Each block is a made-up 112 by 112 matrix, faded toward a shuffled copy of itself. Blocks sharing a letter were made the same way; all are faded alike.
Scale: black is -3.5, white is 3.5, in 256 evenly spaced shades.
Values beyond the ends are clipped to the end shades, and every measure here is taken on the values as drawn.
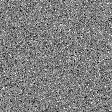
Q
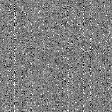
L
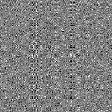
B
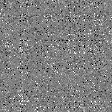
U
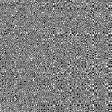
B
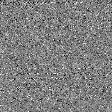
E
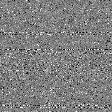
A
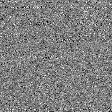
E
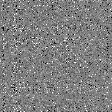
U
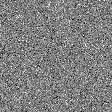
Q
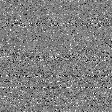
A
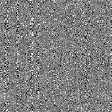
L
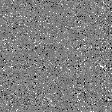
U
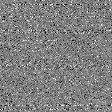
A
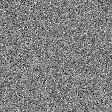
Q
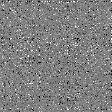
U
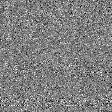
E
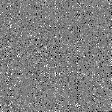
U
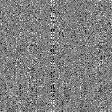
L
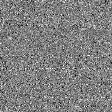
E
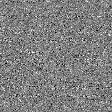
E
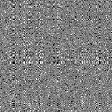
B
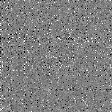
U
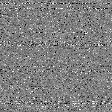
A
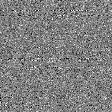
E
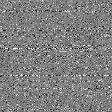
A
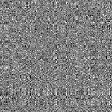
B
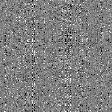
L
